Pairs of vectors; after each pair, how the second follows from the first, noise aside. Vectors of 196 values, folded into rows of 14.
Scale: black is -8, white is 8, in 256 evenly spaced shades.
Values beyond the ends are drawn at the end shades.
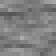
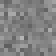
sign-scrambled.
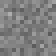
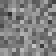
negated, scaled up.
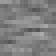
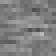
copied.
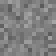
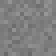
wrapped around, shrunk.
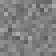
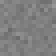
shrunk.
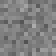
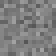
sign-scrambled.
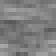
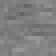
wrapped around, negated, shrunk.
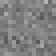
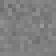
wrapped around, shrunk.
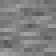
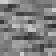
wrapped around, negated, scaled up.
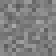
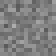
copied.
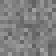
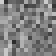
wrapped around, negated, scaled up.
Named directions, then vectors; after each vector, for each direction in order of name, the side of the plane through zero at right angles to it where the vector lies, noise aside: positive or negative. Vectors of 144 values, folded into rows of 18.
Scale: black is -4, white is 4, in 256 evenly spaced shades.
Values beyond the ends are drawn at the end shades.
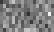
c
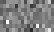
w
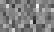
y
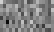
negative, negative, positive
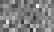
positive, positive, positive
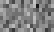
negative, negative, negative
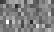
positive, positive, negative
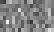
positive, positive, negative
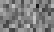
negative, negative, negative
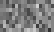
positive, negative, positive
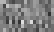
negative, negative, positive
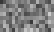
positive, negative, negative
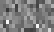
negative, positive, negative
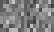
positive, positive, positive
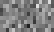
positive, positive, positive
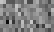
negative, negative, positive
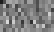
positive, positive, negative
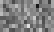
negative, negative, negative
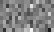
positive, negative, negative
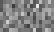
positive, positive, positive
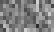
positive, negative, positive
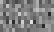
negative, negative, positive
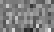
negative, positive, positive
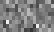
negative, positive, negative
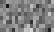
positive, negative, negative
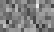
positive, negative, positive
